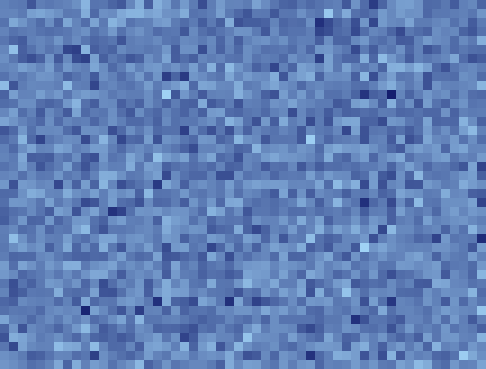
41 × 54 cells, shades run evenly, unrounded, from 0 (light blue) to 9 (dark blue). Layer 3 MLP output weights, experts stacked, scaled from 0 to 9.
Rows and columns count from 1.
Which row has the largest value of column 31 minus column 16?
2
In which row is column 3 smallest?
16
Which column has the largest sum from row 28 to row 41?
22
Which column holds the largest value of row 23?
41
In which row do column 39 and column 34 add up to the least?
33
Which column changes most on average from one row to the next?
11
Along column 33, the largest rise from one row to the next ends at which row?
13
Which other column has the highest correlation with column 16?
10
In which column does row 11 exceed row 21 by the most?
44
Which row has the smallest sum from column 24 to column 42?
21
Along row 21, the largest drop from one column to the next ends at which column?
19
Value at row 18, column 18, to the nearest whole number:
1
